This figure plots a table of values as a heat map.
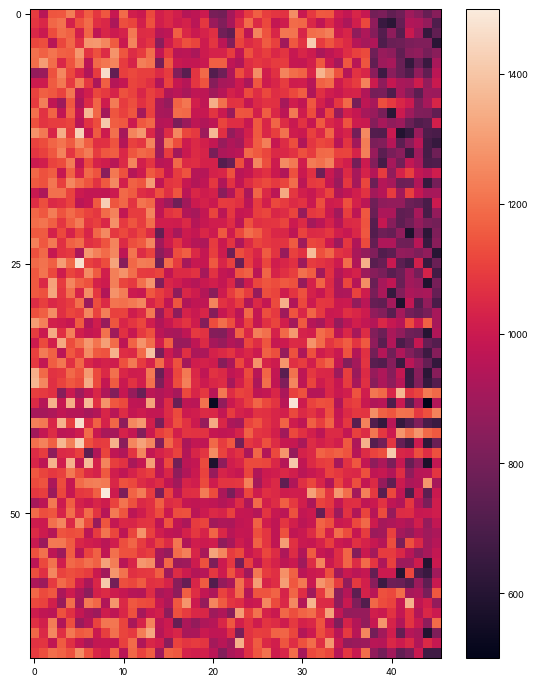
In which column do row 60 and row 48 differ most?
8
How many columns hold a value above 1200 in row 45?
6
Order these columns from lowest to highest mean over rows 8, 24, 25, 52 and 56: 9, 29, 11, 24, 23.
23, 24, 29, 11, 9
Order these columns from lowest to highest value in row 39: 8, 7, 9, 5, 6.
5, 7, 9, 8, 6
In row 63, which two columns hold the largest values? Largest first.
23, 33
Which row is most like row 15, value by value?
2
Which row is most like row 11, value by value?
19
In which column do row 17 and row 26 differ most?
44
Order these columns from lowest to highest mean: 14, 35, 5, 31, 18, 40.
40, 14, 18, 35, 31, 5
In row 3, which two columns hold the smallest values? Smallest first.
45, 39
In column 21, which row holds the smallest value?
15
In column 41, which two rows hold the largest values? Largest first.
38, 42
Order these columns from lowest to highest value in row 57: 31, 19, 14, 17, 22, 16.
17, 16, 22, 31, 14, 19
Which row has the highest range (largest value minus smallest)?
39
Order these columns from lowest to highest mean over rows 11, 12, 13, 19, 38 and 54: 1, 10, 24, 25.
24, 10, 25, 1
